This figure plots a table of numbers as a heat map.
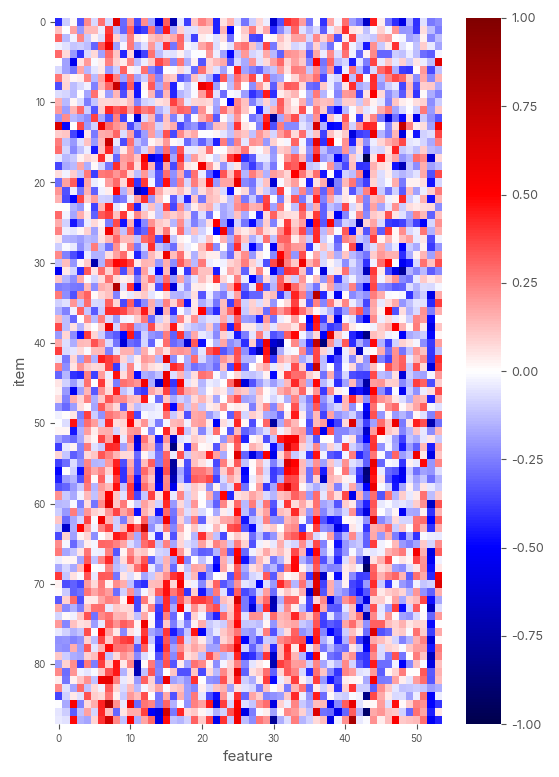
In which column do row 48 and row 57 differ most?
47
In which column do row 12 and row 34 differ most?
30
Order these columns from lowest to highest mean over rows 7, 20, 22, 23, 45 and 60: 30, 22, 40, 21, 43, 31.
43, 30, 22, 31, 21, 40
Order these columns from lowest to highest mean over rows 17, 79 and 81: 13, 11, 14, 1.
14, 11, 1, 13
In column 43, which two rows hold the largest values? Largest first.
13, 21
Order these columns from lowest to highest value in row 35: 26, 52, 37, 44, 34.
52, 37, 26, 34, 44
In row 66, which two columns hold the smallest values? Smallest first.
52, 35
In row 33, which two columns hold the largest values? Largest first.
8, 32
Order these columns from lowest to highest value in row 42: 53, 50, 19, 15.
50, 19, 53, 15
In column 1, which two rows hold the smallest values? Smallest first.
63, 13
